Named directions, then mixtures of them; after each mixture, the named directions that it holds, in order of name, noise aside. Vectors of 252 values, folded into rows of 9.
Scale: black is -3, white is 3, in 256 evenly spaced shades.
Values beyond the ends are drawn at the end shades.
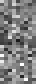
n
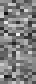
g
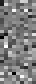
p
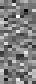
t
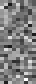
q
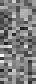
n, q, t.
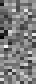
n, p, q.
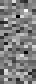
t.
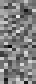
q, t.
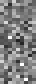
n, q.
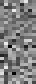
p, q, t.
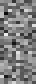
g.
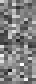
n.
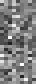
n.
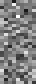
t.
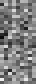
n, p.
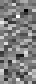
t.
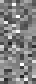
n, t.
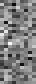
g, n, p.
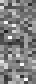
g, n, q.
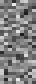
t.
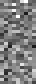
n, p, t.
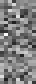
g, t.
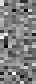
p.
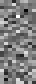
t.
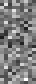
n, p, q.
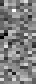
n, p.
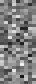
n.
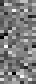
p.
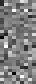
p.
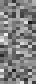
g, n, t.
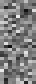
q, t.
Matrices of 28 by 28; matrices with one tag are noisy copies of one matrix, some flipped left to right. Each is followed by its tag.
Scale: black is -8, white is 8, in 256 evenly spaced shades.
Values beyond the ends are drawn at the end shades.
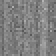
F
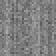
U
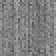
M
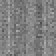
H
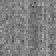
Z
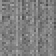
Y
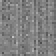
Y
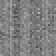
H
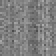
Z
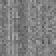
Z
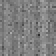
F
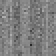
H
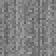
U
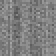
H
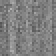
F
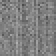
Y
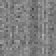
Z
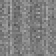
H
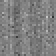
H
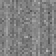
U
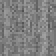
F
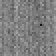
M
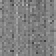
M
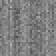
H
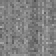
Z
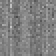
H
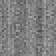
H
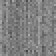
M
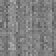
F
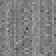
U
